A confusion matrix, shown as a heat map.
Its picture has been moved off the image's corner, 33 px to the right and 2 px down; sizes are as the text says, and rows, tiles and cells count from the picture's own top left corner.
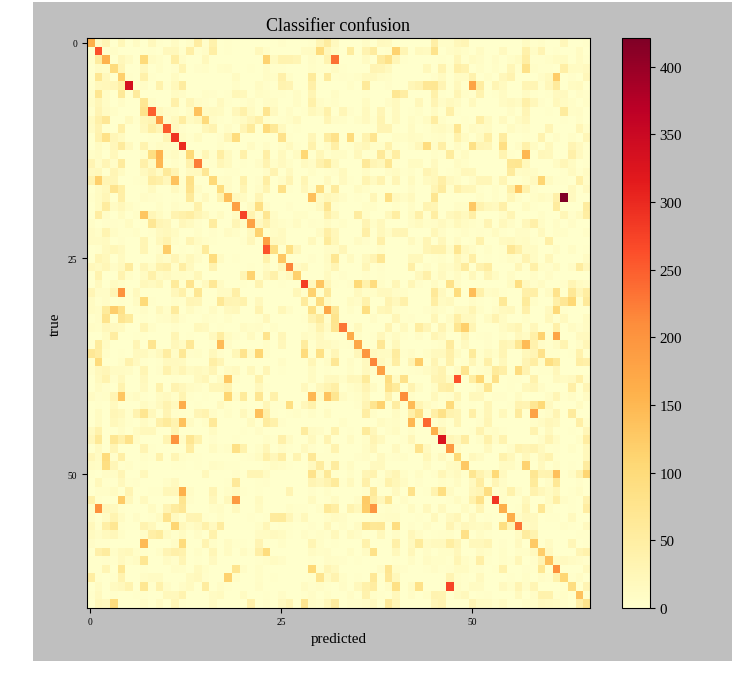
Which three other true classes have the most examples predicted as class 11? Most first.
46, 16, 56
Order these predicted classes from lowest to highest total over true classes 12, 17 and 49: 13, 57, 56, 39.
39, 13, 56, 57
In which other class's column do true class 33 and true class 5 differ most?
50
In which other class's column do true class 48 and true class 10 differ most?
2
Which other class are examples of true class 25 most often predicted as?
16
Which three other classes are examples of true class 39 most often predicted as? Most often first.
48, 18, 51
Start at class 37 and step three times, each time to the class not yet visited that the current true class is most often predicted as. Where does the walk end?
7
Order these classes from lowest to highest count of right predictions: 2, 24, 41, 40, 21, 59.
40, 24, 59, 2, 21, 41
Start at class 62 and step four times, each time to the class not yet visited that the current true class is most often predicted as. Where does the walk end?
61
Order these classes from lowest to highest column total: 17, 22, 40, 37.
17, 22, 40, 37
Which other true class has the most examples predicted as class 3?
31
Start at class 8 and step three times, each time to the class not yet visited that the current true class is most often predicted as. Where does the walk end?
15
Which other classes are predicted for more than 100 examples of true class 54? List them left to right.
1, 36, 37
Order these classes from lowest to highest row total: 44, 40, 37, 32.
32, 40, 44, 37
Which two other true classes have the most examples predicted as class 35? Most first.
28, 20
